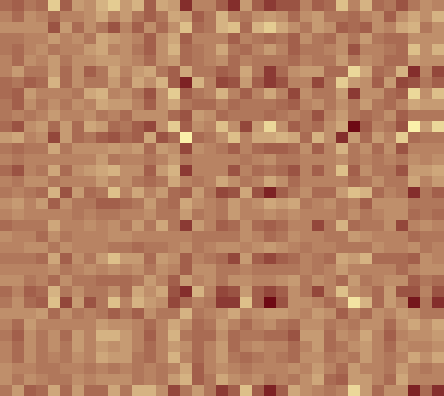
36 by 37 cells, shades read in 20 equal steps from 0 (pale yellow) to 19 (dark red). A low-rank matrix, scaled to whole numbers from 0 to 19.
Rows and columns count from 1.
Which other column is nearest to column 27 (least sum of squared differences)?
34
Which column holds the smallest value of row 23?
23
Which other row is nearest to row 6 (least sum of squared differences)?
4
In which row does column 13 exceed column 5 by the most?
1
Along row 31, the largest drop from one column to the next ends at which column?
26
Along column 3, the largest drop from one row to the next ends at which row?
9
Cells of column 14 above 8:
18
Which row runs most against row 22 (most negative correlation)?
12
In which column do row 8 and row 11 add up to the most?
16
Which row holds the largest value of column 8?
28
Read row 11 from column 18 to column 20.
8 11 10
